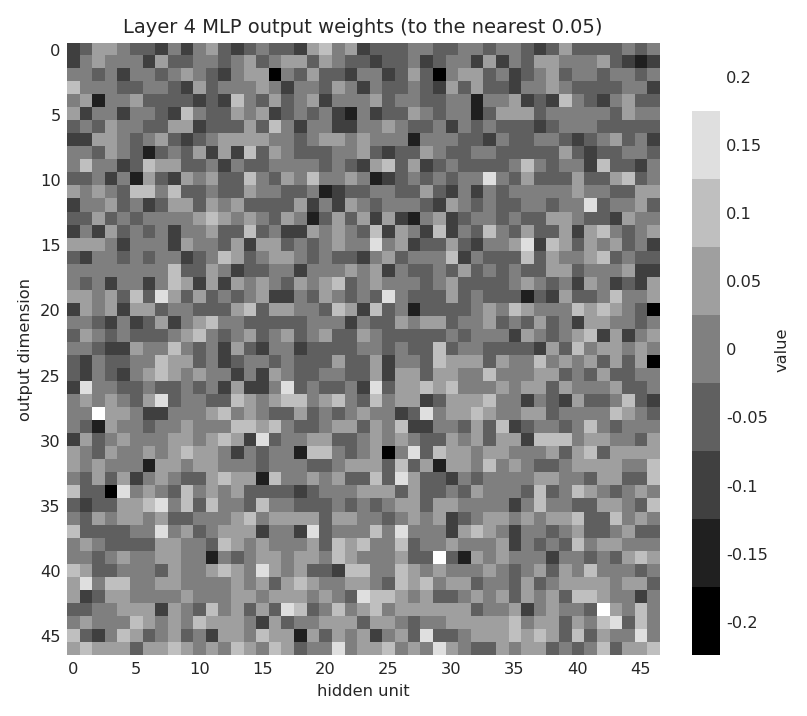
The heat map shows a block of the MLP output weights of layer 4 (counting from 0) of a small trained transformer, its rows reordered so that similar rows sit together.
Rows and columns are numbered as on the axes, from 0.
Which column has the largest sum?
24
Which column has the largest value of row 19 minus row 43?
7
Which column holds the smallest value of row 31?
25
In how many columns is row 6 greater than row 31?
6
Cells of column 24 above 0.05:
9
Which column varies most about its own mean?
29
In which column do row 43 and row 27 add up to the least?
36
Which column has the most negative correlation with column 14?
30
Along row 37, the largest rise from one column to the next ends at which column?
19
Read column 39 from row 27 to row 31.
-0.1 0 -0.05 0.1 -0.05
